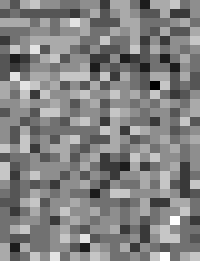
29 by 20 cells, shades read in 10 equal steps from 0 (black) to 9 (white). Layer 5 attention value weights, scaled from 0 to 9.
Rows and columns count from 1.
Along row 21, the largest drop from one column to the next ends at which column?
18
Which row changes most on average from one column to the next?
9
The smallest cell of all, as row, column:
10, 16
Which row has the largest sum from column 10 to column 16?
11
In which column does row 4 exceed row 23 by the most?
17
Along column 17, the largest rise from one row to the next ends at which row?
29
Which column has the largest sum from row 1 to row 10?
4
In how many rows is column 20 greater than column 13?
14
